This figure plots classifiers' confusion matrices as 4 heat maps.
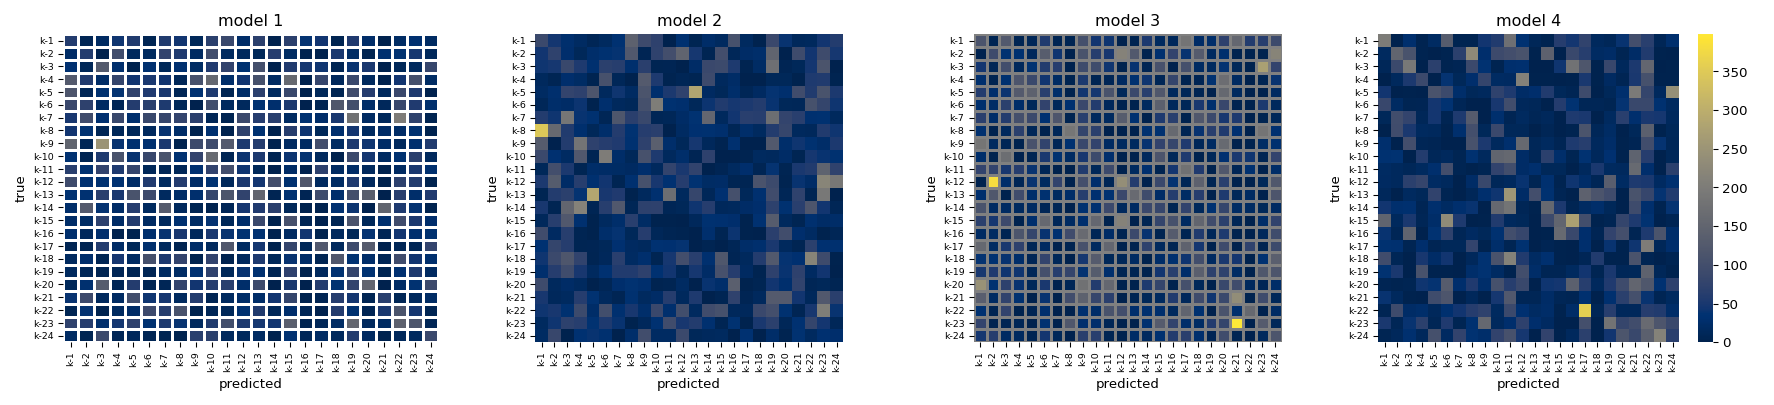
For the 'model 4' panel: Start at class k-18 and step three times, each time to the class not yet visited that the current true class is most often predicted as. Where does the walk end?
k-6
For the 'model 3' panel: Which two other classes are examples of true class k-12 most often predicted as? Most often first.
k-2, k-18
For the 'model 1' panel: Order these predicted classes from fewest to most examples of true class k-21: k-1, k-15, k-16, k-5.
k-16, k-1, k-15, k-5
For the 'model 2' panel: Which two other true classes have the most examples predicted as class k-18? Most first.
k-12, k-22
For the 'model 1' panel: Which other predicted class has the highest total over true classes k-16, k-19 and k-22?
k-8
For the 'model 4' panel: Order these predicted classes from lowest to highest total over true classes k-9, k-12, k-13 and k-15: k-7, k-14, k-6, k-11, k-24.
k-7, k-24, k-14, k-6, k-11
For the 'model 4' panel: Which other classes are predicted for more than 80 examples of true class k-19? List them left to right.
k-4, k-12, k-22
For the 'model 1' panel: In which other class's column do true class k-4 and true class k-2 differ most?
k-15
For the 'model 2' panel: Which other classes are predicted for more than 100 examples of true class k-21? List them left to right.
k-19, k-20, k-23
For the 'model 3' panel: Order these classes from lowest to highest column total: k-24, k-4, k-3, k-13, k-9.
k-13, k-4, k-3, k-24, k-9
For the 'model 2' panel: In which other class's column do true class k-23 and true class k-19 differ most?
k-15
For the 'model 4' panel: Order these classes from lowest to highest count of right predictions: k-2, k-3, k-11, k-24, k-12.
k-12, k-24, k-11, k-2, k-3
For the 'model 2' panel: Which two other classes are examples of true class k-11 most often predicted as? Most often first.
k-23, k-2
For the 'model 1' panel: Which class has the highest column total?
k-19
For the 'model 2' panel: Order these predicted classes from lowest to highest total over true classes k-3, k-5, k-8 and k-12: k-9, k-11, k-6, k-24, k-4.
k-11, k-6, k-4, k-24, k-9
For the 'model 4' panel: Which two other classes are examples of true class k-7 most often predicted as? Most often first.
k-8, k-2
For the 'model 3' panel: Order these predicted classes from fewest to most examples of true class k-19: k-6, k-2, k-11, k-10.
k-11, k-2, k-6, k-10
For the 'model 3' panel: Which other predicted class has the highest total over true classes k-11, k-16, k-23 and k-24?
k-21
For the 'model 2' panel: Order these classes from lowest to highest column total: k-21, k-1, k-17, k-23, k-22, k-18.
k-17, k-18, k-21, k-22, k-1, k-23
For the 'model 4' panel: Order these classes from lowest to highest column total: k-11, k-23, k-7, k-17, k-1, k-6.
k-7, k-23, k-1, k-6, k-17, k-11
